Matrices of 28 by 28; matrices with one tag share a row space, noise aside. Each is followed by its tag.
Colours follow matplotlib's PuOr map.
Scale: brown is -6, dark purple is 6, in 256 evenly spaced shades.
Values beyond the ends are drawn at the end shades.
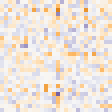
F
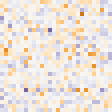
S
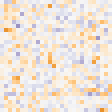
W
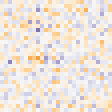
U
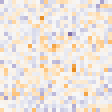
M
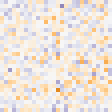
F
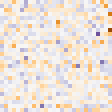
S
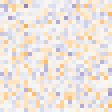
S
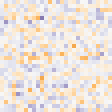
M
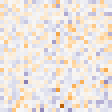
F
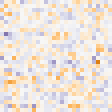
W
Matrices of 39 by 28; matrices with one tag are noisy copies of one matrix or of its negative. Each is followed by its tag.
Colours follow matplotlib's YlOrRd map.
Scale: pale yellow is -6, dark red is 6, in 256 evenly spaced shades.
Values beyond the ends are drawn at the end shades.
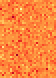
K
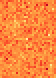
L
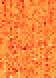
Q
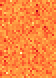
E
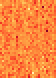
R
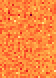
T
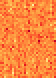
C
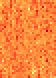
R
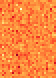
K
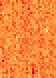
R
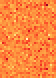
L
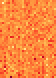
Q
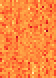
R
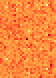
L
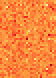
L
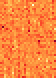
C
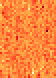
R
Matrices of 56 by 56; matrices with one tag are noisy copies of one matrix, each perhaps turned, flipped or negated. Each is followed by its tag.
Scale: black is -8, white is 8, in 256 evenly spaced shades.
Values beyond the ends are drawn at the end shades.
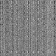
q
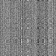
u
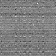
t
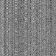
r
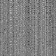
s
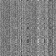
u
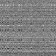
r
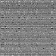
q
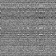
u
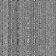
u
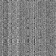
u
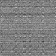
t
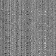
s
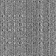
t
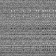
s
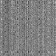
q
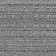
r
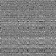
u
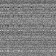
r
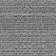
t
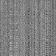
s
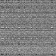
q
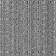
q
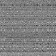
r
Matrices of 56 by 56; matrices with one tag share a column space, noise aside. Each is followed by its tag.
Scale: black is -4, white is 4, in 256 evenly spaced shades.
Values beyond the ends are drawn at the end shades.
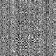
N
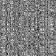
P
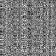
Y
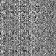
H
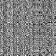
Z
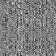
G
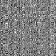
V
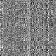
G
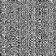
N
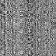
V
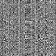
N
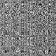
H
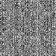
P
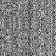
P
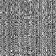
Z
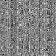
G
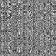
H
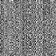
N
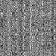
P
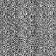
Y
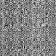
G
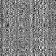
G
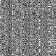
Y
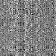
G
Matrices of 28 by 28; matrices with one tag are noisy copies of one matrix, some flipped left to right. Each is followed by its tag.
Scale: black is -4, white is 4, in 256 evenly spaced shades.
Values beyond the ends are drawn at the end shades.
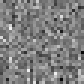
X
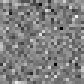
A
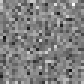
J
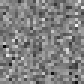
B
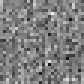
J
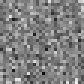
J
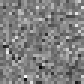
B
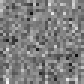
J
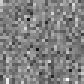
J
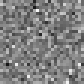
A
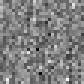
J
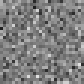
A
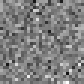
A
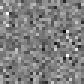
B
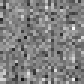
X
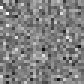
B
